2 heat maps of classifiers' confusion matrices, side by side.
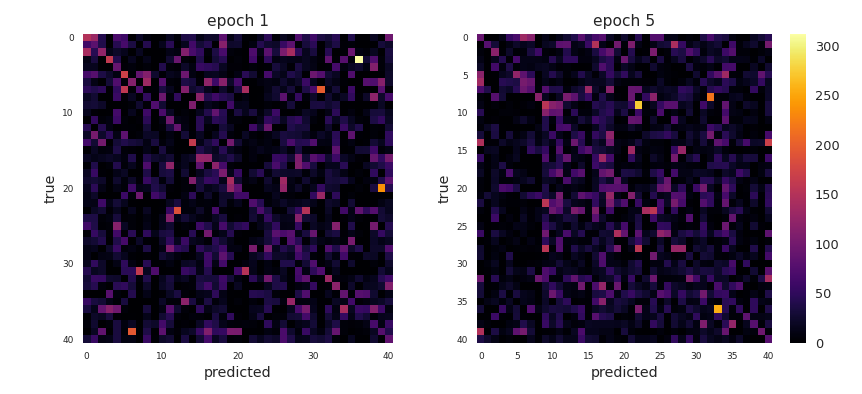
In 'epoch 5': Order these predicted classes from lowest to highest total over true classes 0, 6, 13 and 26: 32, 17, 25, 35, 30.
30, 35, 17, 32, 25
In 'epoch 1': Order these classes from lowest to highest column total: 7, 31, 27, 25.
7, 31, 25, 27
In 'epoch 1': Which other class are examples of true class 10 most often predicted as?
17
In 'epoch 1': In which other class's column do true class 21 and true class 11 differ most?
31
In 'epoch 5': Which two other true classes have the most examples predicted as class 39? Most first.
5, 6
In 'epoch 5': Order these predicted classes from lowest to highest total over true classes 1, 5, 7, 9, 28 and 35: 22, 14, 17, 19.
14, 17, 19, 22
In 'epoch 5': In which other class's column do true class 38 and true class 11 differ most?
35
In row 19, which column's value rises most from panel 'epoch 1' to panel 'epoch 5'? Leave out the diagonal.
12
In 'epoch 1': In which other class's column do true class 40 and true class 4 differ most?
38
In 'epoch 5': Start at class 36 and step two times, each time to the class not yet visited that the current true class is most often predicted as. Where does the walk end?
17
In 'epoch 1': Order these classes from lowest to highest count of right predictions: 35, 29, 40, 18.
29, 35, 40, 18
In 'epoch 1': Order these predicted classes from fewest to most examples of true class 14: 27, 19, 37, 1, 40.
37, 1, 40, 27, 19
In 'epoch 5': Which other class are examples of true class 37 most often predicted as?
16
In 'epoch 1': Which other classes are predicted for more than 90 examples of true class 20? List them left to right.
19, 26, 39
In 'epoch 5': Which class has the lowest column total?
1
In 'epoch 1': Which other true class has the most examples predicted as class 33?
25
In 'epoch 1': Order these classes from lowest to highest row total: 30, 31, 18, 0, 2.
30, 18, 31, 0, 2
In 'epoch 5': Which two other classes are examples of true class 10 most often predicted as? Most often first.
9, 11
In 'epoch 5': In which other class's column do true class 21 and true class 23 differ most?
24
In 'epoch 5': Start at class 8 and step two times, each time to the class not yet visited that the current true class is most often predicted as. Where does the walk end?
40
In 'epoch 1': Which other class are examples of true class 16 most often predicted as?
15
